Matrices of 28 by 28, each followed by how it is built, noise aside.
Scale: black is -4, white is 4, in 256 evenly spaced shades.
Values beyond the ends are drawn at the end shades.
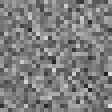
noise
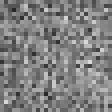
blocks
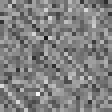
Toeplitz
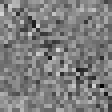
banded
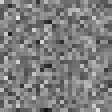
repeating rows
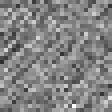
Hankel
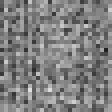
blocks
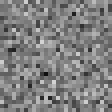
noise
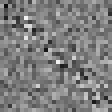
banded
